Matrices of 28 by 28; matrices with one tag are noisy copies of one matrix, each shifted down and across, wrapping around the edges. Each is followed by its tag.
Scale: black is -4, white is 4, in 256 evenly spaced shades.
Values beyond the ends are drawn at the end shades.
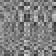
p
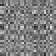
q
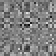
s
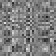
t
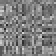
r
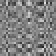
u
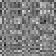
t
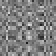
u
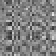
u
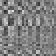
p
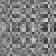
u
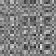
q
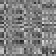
t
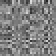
t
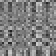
p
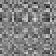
u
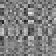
p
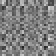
p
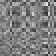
u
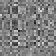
s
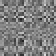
s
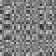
q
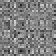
q
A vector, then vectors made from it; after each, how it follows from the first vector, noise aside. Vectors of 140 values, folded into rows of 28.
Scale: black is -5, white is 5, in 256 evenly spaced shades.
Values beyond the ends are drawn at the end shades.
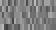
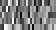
negated, scaled up.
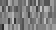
negated.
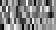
negated, scaled up.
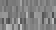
reversed, partly zeroed.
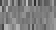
negated, partly zeroed.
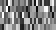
negated, scaled up.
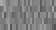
wrapped around, negated, shrunk.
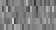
negated, partly zeroed.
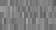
wrapped around, negated, shrunk.
